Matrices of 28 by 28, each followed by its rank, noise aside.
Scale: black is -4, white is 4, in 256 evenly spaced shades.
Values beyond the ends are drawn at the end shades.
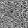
six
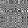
three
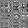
three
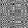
three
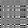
one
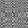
two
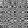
three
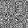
four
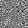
four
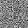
six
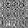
four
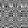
two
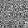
six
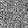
six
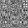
four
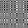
one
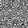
six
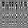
two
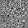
six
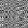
three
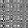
two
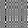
one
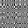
two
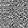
four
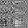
four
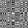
two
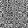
six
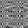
two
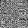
six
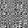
four
